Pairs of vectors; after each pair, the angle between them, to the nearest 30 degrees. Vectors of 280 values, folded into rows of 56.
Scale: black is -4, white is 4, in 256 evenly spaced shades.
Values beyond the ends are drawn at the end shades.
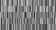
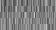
150 degrees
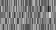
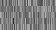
90 degrees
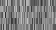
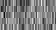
120 degrees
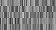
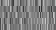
60 degrees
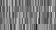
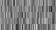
150 degrees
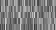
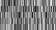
120 degrees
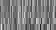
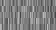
60 degrees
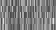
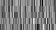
90 degrees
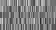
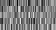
150 degrees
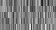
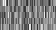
60 degrees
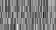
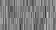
90 degrees
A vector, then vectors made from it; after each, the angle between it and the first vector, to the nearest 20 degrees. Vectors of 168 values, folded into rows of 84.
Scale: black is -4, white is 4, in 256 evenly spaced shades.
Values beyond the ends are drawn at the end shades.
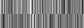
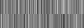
100 degrees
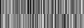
120 degrees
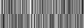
20 degrees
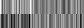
60 degrees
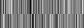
160 degrees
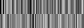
140 degrees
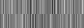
140 degrees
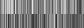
100 degrees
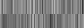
40 degrees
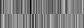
160 degrees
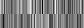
40 degrees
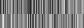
140 degrees
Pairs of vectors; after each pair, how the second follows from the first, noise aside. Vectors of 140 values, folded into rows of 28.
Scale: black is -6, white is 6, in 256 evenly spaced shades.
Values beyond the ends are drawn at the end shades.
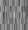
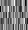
wrapped around, scaled up.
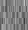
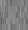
wrapped around, shrunk.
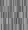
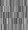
copied.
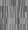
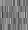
sign-scrambled.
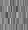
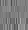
reversed, partly zeroed.
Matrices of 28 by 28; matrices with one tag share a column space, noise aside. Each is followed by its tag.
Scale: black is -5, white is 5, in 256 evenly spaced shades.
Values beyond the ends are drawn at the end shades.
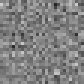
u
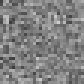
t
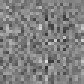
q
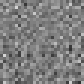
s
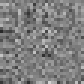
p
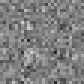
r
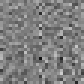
s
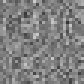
t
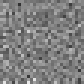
p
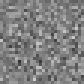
q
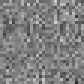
t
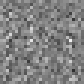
q
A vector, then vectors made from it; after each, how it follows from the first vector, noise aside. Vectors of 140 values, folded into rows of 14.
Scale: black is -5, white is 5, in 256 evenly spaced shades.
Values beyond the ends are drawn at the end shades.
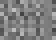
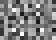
scaled up.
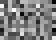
scaled up.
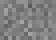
wrapped around, shrunk.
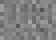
reversed, negated, shrunk.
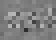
wrapped around, negated, partly zeroed.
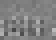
negated, partly zeroed.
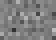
negated, partly zeroed.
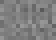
reversed, negated, shrunk.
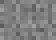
reversed, negated, shrunk.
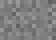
wrapped around, shrunk.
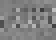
reversed, negated, partly zeroed.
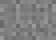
reversed, negated, shrunk.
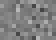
reversed, negated, partly zeroed.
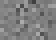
wrapped around, negated, partly zeroed.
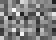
scaled up.
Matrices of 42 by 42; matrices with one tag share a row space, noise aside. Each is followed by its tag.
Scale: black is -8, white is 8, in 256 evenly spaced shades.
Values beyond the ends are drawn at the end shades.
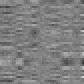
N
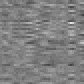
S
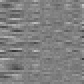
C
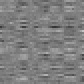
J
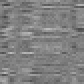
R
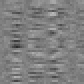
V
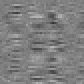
V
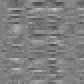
V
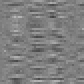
V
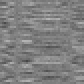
R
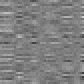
N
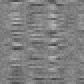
V
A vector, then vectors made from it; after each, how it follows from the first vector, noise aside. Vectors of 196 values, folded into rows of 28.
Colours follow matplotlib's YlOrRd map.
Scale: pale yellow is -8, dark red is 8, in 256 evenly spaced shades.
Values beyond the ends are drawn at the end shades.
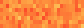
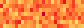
wrapped around, negated, scaled up.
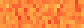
sign-scrambled.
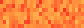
reversed, negated.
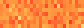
sign-scrambled.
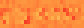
reversed, negated, partly zeroed.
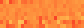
wrapped around, partly zeroed.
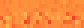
reversed, negated, partly zeroed.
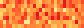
reversed, scaled up.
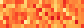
reversed, scaled up.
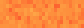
negated, shrunk.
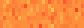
wrapped around, partly zeroed.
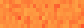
negated, shrunk.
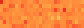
reversed, negated, partly zeroed.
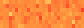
wrapped around, partly zeroed.
